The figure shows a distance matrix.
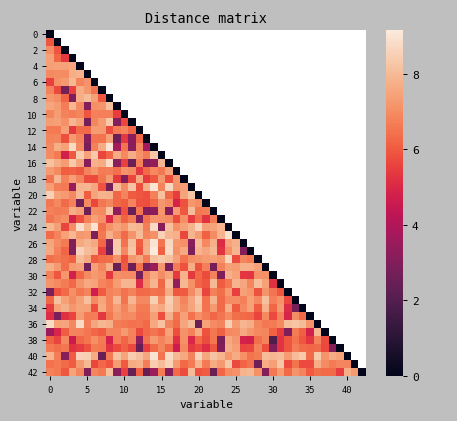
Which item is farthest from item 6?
24
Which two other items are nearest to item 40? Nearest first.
7, 2
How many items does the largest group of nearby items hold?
9
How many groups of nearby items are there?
14
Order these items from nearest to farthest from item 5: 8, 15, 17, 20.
20, 17, 15, 8
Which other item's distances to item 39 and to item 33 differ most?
12
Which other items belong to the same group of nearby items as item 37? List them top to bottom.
0, 32
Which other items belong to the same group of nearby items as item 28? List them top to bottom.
41
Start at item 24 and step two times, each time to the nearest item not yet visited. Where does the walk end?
2
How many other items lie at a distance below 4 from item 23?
4
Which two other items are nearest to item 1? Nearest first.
35, 37
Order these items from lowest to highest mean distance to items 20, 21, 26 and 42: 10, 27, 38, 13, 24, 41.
13, 38, 10, 27, 41, 24
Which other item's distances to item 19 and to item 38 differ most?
30
